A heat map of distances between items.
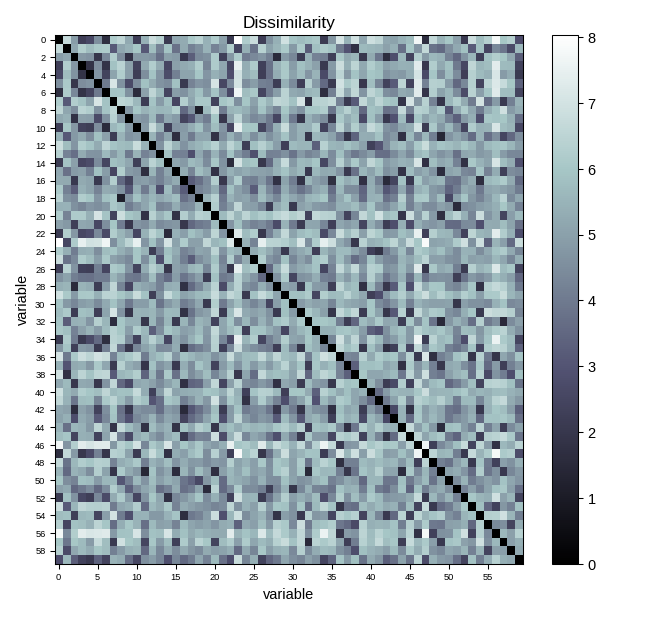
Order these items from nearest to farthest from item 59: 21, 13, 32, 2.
2, 21, 13, 32
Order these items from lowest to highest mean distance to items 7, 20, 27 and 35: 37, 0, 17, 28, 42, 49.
49, 37, 42, 17, 28, 0
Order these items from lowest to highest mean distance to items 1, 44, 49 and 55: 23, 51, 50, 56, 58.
58, 23, 56, 50, 51
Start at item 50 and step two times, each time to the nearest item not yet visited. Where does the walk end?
8
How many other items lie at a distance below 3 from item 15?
8
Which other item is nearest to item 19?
51
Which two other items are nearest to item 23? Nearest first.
38, 1
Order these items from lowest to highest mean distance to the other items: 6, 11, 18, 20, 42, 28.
42, 11, 28, 6, 18, 20
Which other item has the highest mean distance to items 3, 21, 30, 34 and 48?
23
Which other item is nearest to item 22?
14
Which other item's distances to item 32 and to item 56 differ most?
57
